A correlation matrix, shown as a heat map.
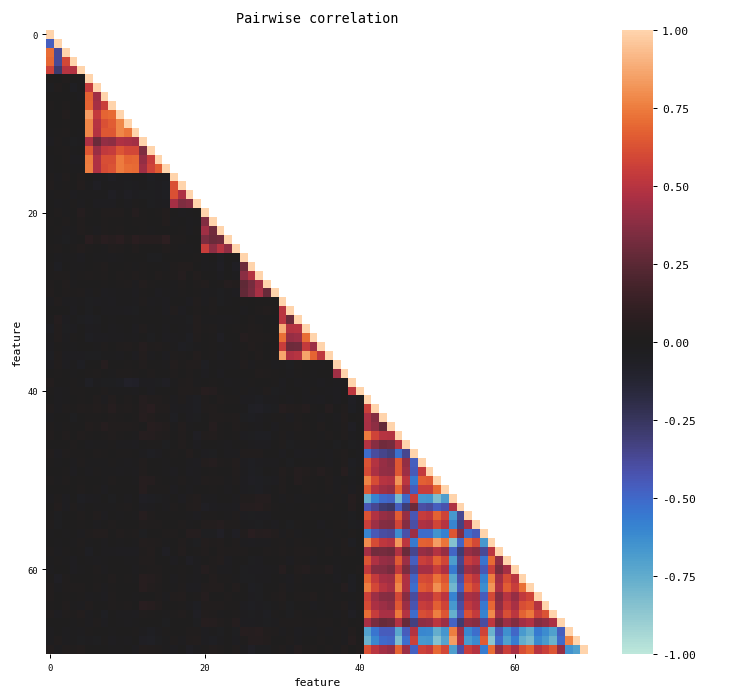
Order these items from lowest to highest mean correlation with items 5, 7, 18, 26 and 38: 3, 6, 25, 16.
3, 25, 16, 6
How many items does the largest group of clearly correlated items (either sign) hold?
29
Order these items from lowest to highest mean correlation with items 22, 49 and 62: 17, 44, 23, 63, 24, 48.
17, 23, 24, 44, 63, 48
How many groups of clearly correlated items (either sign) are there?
9
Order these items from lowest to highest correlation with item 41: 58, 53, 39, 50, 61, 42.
53, 39, 58, 42, 61, 50
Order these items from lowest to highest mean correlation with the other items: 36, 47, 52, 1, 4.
52, 47, 1, 4, 36
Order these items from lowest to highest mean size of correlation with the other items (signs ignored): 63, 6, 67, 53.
6, 53, 63, 67
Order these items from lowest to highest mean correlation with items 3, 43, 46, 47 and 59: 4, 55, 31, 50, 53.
53, 31, 4, 55, 50
